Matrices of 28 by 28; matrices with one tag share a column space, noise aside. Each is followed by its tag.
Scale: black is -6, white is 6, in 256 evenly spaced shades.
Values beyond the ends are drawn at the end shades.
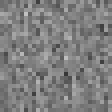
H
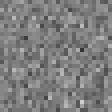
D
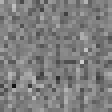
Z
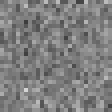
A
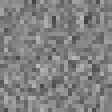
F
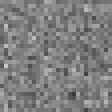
D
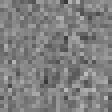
Z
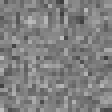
F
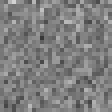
A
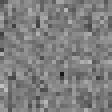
Z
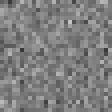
A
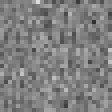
A
